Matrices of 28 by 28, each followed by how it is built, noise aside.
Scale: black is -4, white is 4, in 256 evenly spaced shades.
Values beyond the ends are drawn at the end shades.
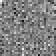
uneven columns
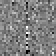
uneven columns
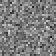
noise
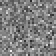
noise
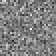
noise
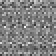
repeating columns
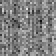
blocks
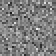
noise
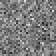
noise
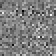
low rank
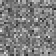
blocks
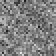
Toeplitz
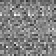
repeating columns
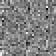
uneven columns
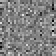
uneven columns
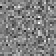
low rank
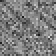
Toeplitz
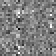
uneven columns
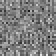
blocks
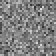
noise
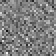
Toeplitz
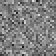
Toeplitz
